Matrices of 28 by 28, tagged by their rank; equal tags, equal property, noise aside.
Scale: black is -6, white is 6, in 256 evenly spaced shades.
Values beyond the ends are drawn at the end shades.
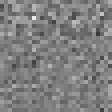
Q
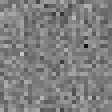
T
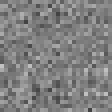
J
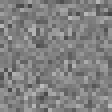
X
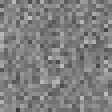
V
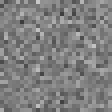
V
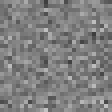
J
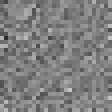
J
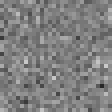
V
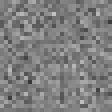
V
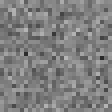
X
